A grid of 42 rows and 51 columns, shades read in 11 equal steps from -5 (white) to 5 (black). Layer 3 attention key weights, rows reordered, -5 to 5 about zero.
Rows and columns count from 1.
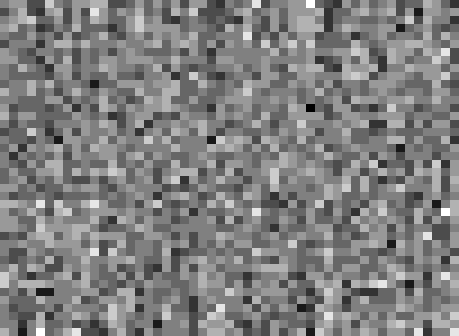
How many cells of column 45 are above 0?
13
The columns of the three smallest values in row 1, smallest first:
35, 29, 6
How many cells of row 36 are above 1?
6
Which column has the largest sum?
3
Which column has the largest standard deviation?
5
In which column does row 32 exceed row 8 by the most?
20
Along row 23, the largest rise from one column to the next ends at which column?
21
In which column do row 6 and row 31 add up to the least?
33
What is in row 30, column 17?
-1
